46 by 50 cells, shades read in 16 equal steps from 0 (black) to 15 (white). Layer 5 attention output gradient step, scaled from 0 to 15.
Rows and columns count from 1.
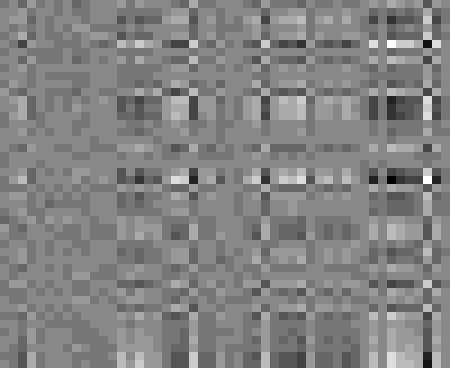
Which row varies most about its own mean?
23
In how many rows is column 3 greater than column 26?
19
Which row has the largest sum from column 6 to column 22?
46
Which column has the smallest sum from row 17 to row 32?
44
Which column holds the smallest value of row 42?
48
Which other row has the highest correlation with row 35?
38
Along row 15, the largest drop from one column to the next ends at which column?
49
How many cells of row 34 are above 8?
8
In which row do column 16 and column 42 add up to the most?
6
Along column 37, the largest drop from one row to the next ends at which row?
24
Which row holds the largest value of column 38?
13
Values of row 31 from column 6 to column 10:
7 8 8 7 7
